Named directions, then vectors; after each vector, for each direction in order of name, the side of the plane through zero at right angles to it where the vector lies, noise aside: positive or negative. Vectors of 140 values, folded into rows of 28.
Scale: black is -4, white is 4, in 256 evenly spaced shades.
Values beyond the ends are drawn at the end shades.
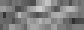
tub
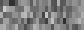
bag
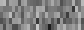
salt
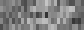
negative, negative, positive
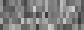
negative, negative, positive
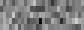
positive, negative, negative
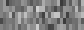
positive, positive, positive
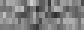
negative, negative, negative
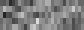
positive, negative, positive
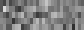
positive, negative, positive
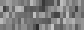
negative, negative, negative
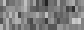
positive, positive, negative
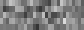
negative, negative, negative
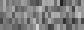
positive, positive, positive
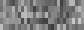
positive, positive, negative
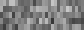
negative, positive, positive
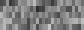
positive, negative, negative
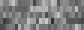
negative, positive, positive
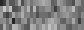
positive, negative, positive
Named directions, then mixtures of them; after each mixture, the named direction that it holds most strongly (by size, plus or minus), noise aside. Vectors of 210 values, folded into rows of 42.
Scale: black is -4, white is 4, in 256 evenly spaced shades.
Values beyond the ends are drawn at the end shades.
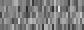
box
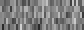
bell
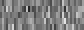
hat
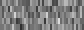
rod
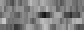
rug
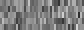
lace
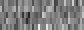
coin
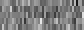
bell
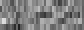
rug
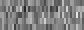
hat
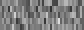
rod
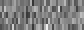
box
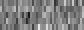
coin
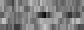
rug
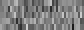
rod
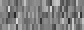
lace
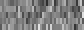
coin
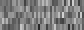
bell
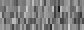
box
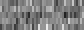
coin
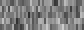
rod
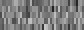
box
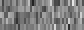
lace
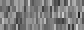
lace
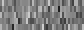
box
